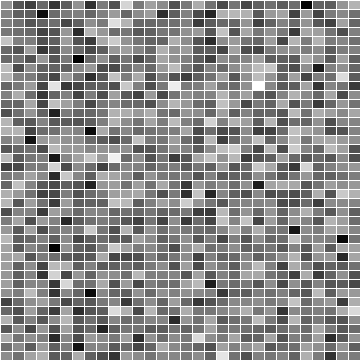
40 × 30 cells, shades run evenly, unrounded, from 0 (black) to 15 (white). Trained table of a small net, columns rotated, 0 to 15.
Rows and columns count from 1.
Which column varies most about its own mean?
5
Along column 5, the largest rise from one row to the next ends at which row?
19
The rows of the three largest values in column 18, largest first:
14, 18, 16
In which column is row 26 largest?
8
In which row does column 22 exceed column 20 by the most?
10
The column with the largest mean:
1
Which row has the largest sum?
17
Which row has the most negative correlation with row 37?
31
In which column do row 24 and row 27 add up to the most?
25
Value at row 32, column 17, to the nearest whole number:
11
